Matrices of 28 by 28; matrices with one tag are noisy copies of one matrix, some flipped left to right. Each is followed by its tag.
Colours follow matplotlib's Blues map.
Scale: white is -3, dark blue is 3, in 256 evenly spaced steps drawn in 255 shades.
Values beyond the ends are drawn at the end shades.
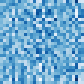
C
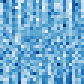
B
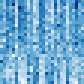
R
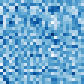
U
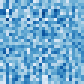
C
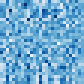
C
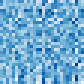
C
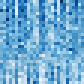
R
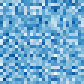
U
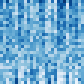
R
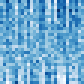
R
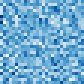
U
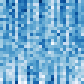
R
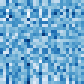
C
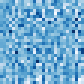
C
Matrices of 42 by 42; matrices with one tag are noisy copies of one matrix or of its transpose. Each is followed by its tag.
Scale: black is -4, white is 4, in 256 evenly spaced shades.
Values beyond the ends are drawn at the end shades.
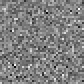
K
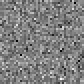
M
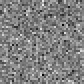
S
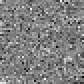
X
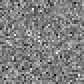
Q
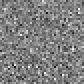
K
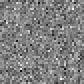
M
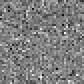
S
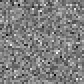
Q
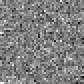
X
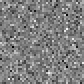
K
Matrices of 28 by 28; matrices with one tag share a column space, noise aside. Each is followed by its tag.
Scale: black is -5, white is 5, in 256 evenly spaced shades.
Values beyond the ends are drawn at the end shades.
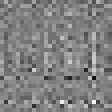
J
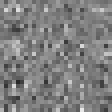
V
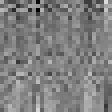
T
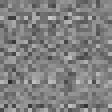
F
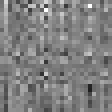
T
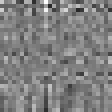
T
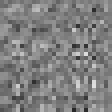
V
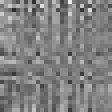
T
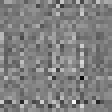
J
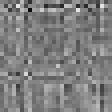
T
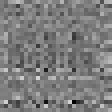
J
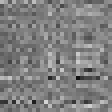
J
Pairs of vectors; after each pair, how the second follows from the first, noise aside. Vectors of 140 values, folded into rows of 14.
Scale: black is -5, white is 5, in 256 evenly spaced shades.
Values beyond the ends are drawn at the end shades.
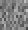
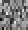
reversed, negated, scaled up.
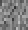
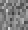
wrapped around, negated.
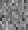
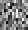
wrapped around, scaled up.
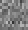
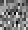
wrapped around, scaled up.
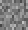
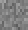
wrapped around, shrunk.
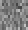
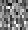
wrapped around, scaled up.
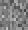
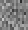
reversed, negated.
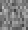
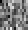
wrapped around, scaled up.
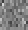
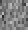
wrapped around, negated.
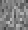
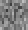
reversed, negated.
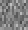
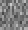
copied.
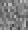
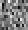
reversed, negated, scaled up.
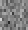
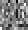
wrapped around, negated, scaled up.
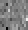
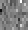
reversed, negated.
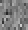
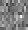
reversed, negated.
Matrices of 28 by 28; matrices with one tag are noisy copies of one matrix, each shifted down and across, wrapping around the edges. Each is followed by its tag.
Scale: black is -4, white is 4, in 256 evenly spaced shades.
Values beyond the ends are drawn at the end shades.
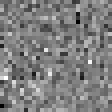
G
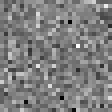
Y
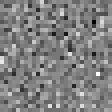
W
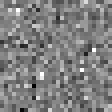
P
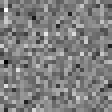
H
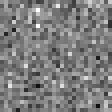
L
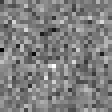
L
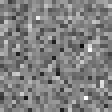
W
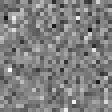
W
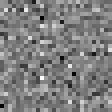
H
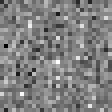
L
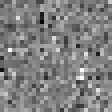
G
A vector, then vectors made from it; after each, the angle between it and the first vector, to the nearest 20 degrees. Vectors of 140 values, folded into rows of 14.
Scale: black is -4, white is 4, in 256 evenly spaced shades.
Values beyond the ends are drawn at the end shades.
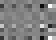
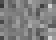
40 degrees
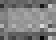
40 degrees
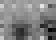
120 degrees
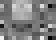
140 degrees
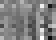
140 degrees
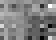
40 degrees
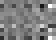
20 degrees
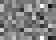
140 degrees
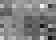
140 degrees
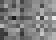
80 degrees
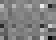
160 degrees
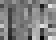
40 degrees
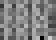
60 degrees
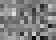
60 degrees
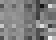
40 degrees
